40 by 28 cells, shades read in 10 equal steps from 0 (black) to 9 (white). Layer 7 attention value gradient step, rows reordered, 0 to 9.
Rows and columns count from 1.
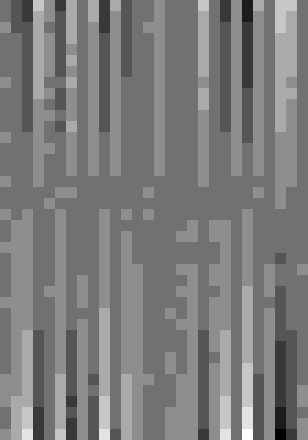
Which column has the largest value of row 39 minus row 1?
23
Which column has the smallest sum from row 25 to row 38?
26
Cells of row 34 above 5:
4
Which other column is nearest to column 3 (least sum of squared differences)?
21
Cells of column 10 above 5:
12
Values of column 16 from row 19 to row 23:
4 4 4 4 4
